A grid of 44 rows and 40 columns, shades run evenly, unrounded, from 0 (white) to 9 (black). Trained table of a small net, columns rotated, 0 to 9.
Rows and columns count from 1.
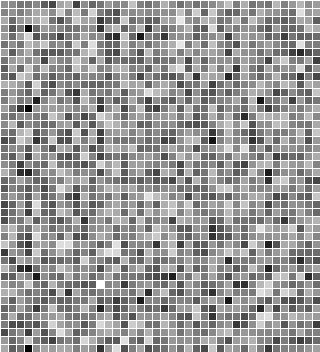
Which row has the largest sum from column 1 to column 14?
4
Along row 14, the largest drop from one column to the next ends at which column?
5
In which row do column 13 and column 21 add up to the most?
39
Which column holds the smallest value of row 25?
19
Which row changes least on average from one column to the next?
24
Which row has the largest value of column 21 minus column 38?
35
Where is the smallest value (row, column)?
36, 13
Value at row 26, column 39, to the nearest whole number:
5
